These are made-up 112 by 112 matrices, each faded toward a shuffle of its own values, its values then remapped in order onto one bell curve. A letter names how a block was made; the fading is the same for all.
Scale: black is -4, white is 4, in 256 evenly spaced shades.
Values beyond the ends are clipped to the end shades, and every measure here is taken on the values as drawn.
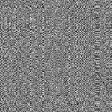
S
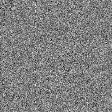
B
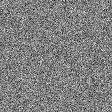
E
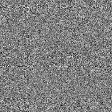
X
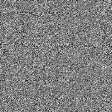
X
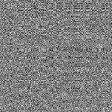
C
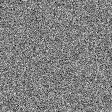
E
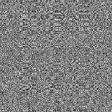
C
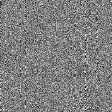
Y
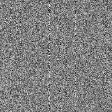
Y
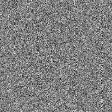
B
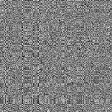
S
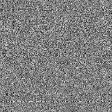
X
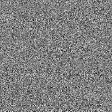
X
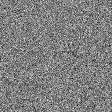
E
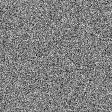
E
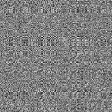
C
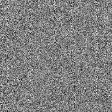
B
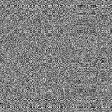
C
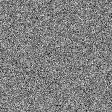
E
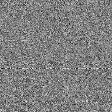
X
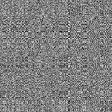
C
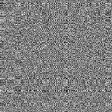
C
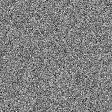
E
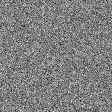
E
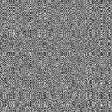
S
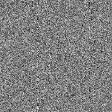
B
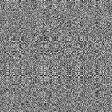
C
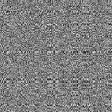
C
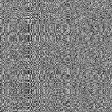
S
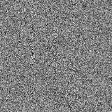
B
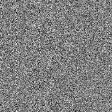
B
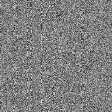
Y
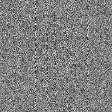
Y
